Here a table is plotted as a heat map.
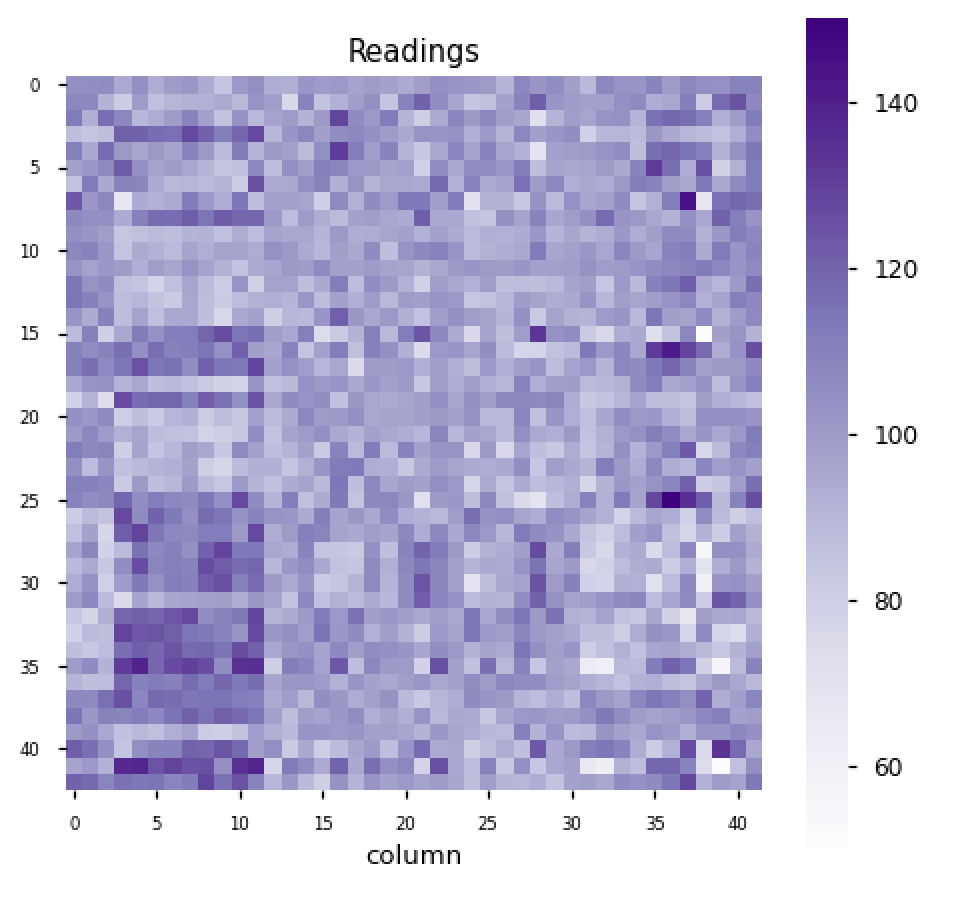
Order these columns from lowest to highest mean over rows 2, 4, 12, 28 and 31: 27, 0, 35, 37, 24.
24, 27, 35, 0, 37
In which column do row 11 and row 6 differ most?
11
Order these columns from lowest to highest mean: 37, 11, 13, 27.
13, 27, 37, 11
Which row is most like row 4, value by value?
2
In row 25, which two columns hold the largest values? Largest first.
36, 37
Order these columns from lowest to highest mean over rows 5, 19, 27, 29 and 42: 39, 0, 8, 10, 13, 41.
39, 0, 41, 13, 10, 8
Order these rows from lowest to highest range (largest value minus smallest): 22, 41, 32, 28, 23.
23, 22, 32, 28, 41
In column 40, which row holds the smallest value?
33
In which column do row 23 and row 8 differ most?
9
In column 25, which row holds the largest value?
35
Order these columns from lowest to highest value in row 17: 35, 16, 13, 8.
16, 13, 35, 8
